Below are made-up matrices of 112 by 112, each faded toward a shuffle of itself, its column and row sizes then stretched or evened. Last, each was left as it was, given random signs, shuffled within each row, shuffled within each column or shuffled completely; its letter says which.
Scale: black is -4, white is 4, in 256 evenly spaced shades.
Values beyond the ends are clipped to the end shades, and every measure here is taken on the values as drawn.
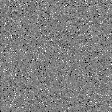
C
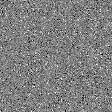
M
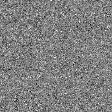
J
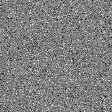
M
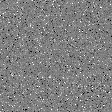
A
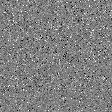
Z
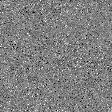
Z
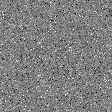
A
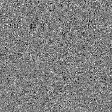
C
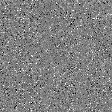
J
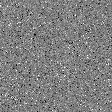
A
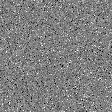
A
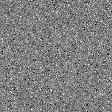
M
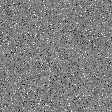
A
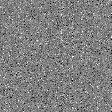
M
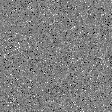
J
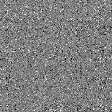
C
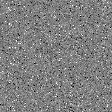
M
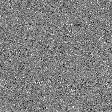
Z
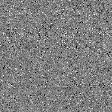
J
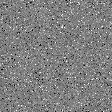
Z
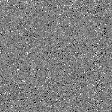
C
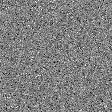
A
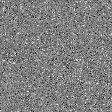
Z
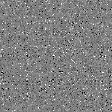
C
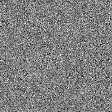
J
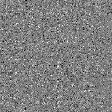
C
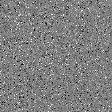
M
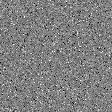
A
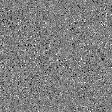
C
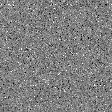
Z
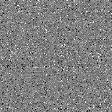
C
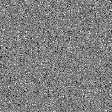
C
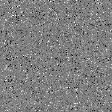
J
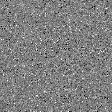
J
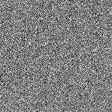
A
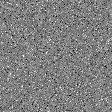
A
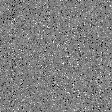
M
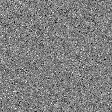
A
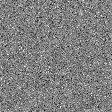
A
